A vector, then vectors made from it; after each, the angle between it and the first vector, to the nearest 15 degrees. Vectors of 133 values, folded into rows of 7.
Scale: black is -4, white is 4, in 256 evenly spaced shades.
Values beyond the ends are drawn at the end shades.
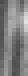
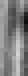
165 degrees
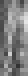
30 degrees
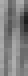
150 degrees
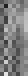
45 degrees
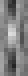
90 degrees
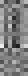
90 degrees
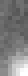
105 degrees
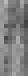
150 degrees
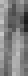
165 degrees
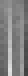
90 degrees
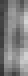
45 degrees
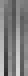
120 degrees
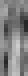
135 degrees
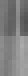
120 degrees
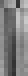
75 degrees
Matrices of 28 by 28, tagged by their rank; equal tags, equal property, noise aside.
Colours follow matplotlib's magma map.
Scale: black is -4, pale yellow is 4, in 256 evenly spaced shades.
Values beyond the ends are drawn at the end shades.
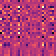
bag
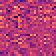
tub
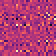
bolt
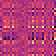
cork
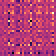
bag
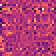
tub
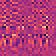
bag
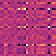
cork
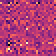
bolt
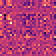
tub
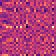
bolt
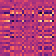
cork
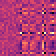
cork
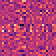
tub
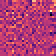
tub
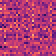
bolt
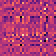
bolt
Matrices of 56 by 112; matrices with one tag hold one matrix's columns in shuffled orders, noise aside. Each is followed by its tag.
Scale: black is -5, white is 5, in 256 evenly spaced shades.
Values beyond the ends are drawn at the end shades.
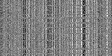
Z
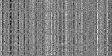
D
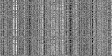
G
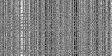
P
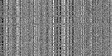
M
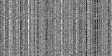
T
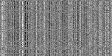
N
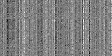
T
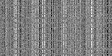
Z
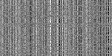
M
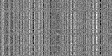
D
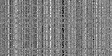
Z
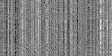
T
